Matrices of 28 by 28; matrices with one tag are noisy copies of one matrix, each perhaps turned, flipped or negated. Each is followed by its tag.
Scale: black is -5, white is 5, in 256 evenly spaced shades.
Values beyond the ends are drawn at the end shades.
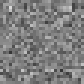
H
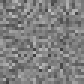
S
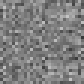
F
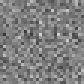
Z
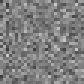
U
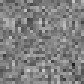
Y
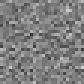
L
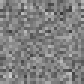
H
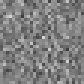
L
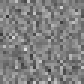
L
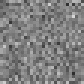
F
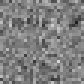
Y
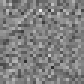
S
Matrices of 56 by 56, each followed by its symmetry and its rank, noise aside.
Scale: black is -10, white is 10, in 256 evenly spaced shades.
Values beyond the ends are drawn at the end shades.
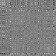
symmetric, rank two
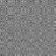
no symmetry, rank two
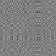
symmetric, rank two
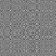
symmetric, rank two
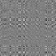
no symmetry, rank two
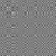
symmetric, rank two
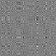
antisymmetric, rank two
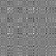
symmetric, rank two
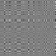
no symmetry, rank one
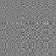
no symmetry, rank three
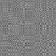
antisymmetric, rank two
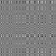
no symmetry, rank one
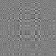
no symmetry, rank two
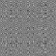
no symmetry, rank three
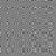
antisymmetric, rank two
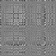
symmetric, rank two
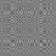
symmetric, rank two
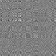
symmetric, rank two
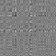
symmetric, rank three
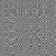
no symmetry, rank three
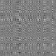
no symmetry, rank two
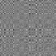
symmetric, rank two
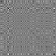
symmetric, rank two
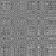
no symmetry, rank two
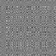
no symmetry, rank three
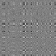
symmetric, rank one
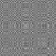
symmetric, rank two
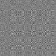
no symmetry, rank three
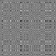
symmetric, rank one
